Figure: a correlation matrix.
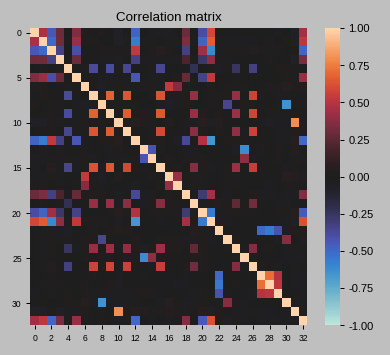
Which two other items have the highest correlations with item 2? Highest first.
12, 20
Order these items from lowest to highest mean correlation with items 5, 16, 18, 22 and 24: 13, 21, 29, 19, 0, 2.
2, 29, 13, 19, 0, 21
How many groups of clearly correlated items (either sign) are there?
7
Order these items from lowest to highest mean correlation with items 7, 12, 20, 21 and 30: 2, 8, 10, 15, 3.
8, 3, 10, 2, 15
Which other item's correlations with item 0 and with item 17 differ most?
21
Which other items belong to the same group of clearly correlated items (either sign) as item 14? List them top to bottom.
13, 25
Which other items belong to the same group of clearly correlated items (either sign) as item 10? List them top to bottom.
31
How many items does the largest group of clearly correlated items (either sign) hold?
10
